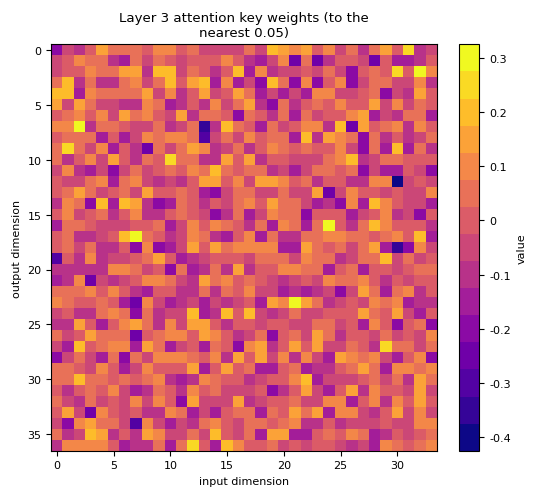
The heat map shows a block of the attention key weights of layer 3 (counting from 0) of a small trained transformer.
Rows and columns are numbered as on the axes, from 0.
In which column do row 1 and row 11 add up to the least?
21
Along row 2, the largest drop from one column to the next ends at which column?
17
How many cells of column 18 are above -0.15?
28
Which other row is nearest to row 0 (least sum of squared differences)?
19
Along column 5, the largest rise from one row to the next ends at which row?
10
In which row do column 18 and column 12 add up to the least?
33
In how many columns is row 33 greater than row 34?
14
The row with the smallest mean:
1
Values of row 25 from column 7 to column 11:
0.15 0.05 -0.1 0.1 -0.05
